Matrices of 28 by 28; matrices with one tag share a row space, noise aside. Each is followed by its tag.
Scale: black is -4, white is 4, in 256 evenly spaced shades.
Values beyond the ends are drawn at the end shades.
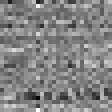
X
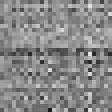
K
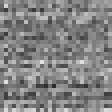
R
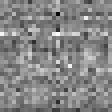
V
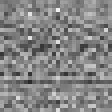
V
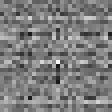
V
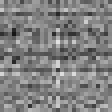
V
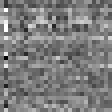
R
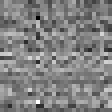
X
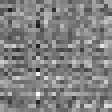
X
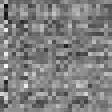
R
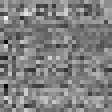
R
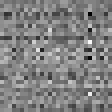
K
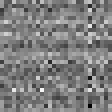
K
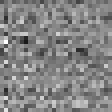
R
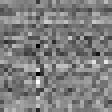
X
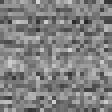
X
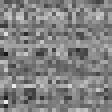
R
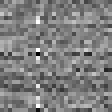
X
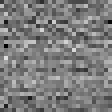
R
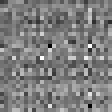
K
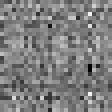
K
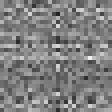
V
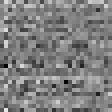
R
